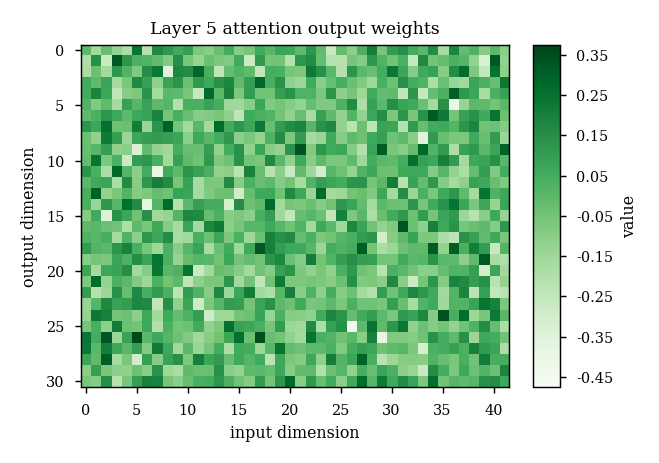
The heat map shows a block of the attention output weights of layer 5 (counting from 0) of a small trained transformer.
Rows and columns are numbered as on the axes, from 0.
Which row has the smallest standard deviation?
29
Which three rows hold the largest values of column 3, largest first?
1, 11, 25
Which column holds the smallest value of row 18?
40
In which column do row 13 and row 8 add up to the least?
15
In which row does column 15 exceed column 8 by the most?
2
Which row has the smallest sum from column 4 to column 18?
21
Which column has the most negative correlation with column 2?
3
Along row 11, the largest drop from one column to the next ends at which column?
7
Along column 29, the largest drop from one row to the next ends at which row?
26
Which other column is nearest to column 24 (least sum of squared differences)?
16
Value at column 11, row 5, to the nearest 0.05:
0.05
